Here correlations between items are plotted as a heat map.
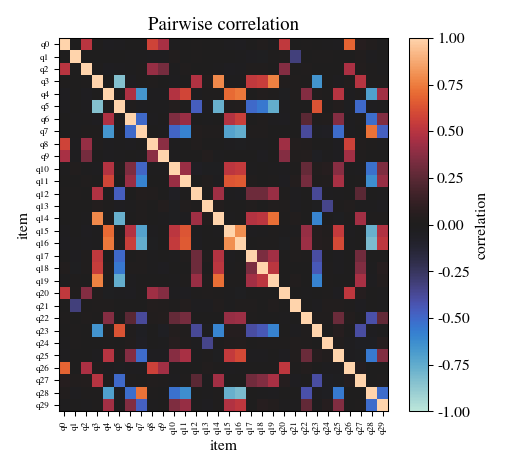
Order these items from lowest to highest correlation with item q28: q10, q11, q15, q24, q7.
q15, q11, q10, q24, q7
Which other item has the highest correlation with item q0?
q26
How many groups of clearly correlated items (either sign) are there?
5
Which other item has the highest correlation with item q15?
q16
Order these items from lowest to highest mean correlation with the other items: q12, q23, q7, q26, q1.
q7, q23, q1, q12, q26
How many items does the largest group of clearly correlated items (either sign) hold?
11
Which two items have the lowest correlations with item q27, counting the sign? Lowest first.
q5, q23
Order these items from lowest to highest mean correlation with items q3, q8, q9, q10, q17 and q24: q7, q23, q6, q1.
q23, q7, q1, q6
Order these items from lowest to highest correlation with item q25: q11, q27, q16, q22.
q27, q22, q11, q16
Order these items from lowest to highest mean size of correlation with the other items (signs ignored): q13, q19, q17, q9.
q13, q9, q17, q19
